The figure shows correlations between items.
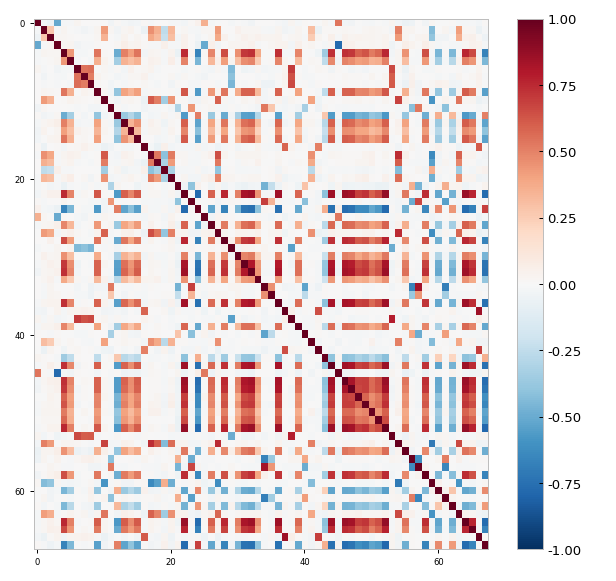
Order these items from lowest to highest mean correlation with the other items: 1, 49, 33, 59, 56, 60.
60, 59, 56, 1, 33, 49
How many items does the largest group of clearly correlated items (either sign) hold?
33
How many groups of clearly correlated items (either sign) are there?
6
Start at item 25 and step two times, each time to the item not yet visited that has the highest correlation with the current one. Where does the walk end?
0
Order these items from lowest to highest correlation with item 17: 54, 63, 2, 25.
25, 2, 63, 54
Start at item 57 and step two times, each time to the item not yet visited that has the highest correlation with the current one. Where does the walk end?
23
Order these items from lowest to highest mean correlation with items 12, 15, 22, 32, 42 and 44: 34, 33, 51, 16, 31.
34, 16, 33, 51, 31
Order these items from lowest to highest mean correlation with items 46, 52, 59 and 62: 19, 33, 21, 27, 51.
27, 21, 19, 33, 51
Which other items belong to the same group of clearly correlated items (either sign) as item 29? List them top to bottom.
6, 7, 8, 38, 53
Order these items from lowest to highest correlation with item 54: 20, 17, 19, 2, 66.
19, 66, 2, 20, 17
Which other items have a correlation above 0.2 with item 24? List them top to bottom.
12, 43, 60, 62, 67
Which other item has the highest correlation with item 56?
61
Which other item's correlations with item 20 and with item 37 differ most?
66
